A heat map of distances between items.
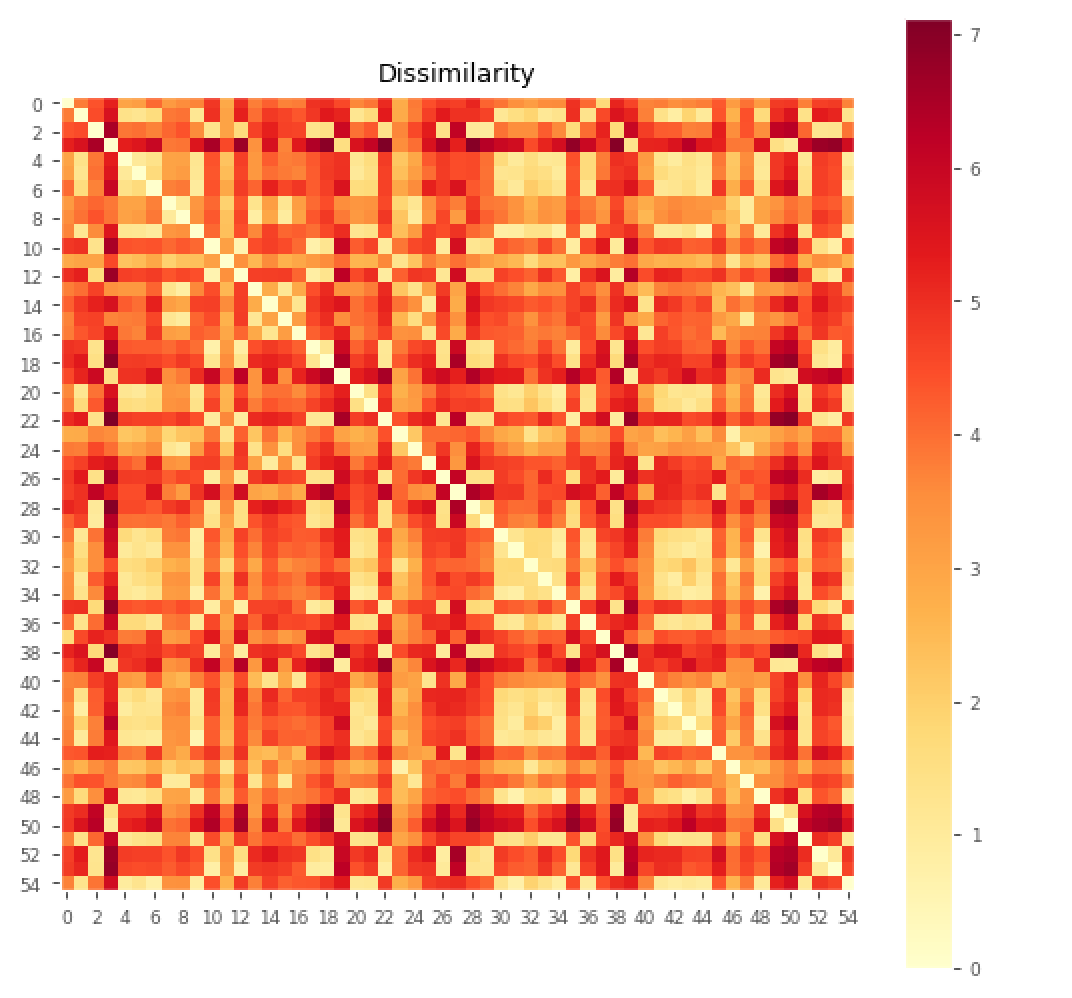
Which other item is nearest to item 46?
23
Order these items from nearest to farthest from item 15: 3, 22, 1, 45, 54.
45, 3, 54, 1, 22
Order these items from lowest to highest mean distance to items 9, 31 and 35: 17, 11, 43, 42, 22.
43, 42, 11, 17, 22
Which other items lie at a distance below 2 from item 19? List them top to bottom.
3, 39, 49, 50
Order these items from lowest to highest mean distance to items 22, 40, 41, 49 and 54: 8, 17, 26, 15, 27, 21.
21, 8, 15, 17, 26, 27
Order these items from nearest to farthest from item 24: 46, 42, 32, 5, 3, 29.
46, 32, 5, 42, 3, 29
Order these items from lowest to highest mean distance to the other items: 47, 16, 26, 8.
8, 47, 16, 26
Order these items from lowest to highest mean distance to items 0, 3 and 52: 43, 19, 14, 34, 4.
19, 4, 34, 43, 14
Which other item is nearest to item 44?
9
